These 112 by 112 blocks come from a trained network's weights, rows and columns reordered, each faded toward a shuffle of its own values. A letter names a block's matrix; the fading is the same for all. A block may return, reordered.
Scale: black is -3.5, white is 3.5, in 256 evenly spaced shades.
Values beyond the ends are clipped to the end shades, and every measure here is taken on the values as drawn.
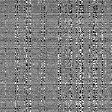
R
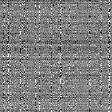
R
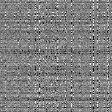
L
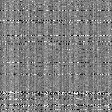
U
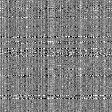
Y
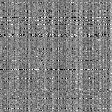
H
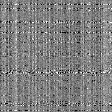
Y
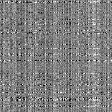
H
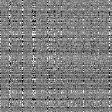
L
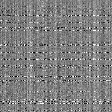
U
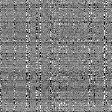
R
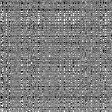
L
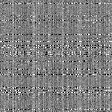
U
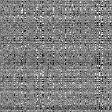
L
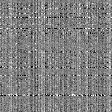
H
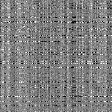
Y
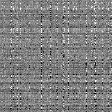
L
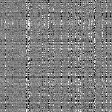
R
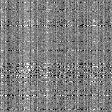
Y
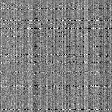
H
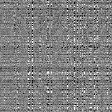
L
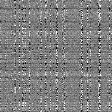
R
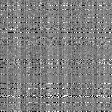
U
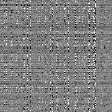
R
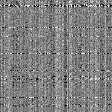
H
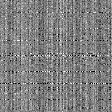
H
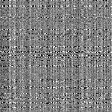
H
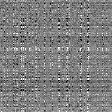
L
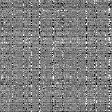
R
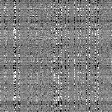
R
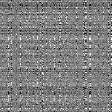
L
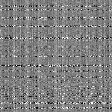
U
